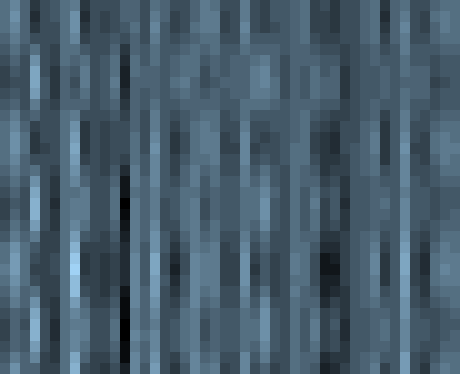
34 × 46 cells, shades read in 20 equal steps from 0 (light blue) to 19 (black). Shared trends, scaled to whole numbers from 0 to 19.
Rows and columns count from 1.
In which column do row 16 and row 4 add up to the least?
8
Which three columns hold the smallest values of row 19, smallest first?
4, 27, 41
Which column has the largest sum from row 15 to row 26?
13
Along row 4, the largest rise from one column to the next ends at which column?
9
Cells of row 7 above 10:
23
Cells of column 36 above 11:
13
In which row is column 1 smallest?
25
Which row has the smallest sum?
31
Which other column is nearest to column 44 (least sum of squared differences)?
3
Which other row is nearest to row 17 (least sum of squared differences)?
21
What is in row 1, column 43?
12
